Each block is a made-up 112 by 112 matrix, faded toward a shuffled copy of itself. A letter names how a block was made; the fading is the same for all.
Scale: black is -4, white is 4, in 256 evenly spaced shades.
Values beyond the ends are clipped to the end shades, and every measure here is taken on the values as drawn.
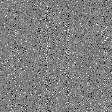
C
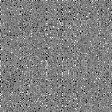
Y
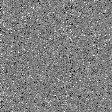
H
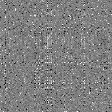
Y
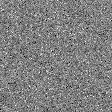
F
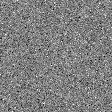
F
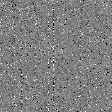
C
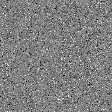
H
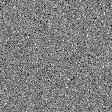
F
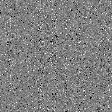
C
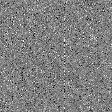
H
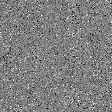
H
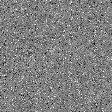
H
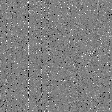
C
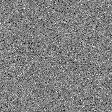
F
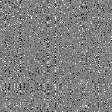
Y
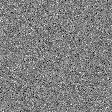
F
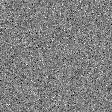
F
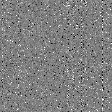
C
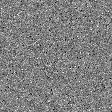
F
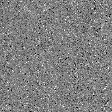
H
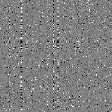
Y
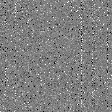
C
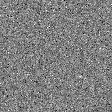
F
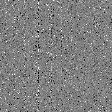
C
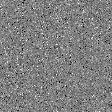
H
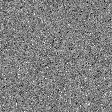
F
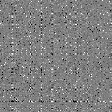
Y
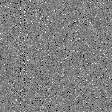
H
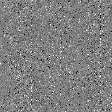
C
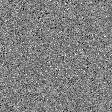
F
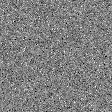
F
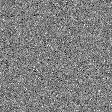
F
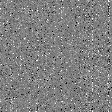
C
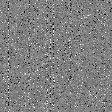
C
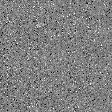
H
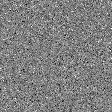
F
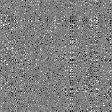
Y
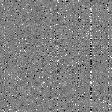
Y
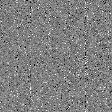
C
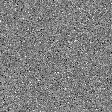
F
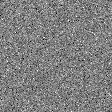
F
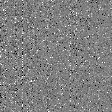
C
